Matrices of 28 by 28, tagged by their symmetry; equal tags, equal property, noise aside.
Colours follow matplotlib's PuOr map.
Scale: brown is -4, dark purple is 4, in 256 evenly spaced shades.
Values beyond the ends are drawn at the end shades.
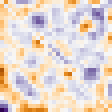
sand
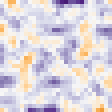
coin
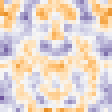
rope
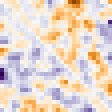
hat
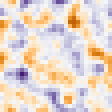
hat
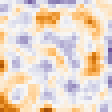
sand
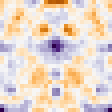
rope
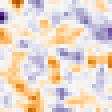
hat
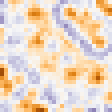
sand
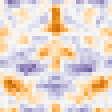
rope
